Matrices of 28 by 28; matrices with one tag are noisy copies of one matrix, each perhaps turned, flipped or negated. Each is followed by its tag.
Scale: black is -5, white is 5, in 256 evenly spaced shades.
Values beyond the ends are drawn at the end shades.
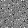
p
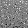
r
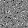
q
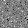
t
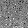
r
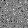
t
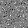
q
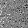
r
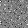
p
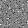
p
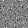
p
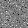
t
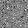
t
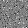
p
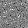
q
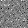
p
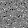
q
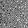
r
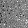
r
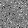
t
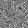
t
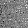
r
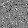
q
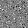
t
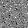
q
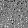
r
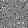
p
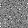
p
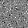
q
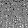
r
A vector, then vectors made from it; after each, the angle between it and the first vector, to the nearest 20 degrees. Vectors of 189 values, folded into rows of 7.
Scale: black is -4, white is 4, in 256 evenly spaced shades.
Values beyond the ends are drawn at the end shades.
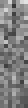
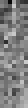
160 degrees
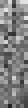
20 degrees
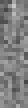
140 degrees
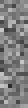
80 degrees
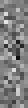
80 degrees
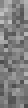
40 degrees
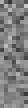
100 degrees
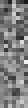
140 degrees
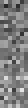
100 degrees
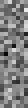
80 degrees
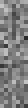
60 degrees
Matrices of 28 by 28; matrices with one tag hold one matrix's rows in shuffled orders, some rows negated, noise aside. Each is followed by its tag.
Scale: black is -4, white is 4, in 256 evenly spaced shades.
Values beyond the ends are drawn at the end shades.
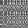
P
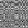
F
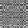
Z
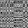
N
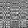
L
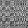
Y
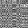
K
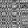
K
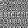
P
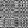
F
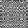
Z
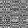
L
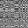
F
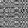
F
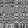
F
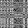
N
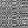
K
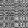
F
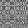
Y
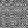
Y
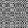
Y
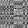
N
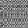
P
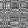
L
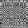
Z
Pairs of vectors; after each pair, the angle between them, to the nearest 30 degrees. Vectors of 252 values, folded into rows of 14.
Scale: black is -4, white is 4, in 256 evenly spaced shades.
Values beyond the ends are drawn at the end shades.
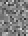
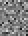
150 degrees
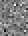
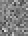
120 degrees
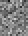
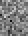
120 degrees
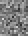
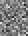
60 degrees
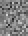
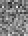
60 degrees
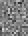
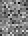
60 degrees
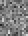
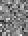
120 degrees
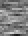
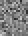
90 degrees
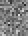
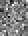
60 degrees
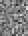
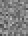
90 degrees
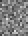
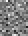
120 degrees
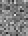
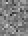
60 degrees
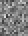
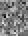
150 degrees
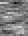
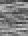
90 degrees
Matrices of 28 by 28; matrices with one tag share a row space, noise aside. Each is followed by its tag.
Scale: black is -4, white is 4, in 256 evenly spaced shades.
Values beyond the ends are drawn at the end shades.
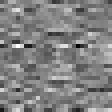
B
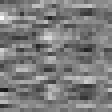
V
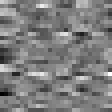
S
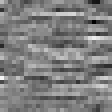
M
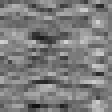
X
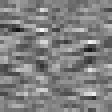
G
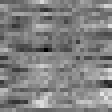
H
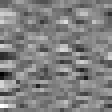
S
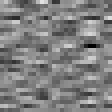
G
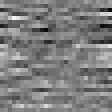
H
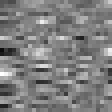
S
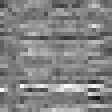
M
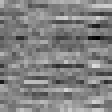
M
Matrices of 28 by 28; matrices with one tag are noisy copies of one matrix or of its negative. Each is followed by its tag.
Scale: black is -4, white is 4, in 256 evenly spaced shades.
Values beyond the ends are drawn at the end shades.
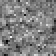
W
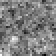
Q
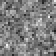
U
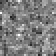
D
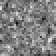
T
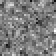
U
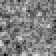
W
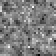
T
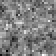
Q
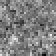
Q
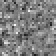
W
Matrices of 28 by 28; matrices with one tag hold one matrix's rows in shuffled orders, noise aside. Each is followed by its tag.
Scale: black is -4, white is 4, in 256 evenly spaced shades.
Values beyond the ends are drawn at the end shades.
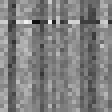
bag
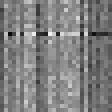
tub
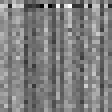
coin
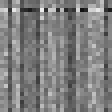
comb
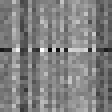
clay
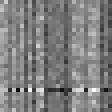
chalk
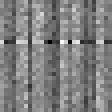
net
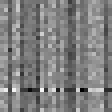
comb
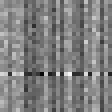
coin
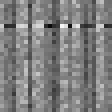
net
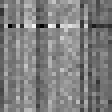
tub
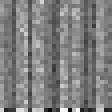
net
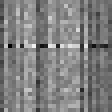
tub
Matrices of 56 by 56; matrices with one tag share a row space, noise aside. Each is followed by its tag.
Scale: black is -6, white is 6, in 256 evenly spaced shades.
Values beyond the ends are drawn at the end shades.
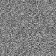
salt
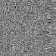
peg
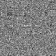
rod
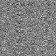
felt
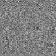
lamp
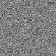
rod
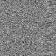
peg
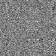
lamp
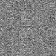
rod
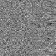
peg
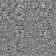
felt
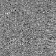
peg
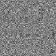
lamp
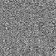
lamp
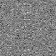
rod
